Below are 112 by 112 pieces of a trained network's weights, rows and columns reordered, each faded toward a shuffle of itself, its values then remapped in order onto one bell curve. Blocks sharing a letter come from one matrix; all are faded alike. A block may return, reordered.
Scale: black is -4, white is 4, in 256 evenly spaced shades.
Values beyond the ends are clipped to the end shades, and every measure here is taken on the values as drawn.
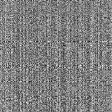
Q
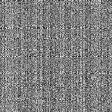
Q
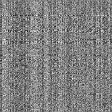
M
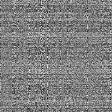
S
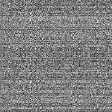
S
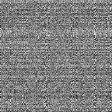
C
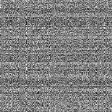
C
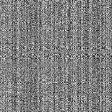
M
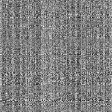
M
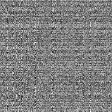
S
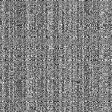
M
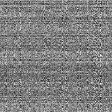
C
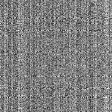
Q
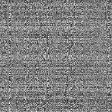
S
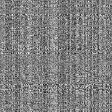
M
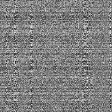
C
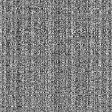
M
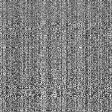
M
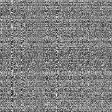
C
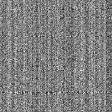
Q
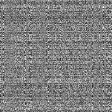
C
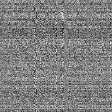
S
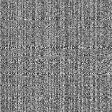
M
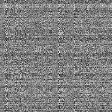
S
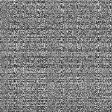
C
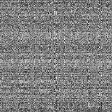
S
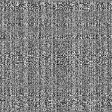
M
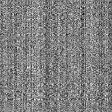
Q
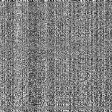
M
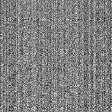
Q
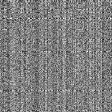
Q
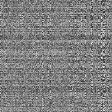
C
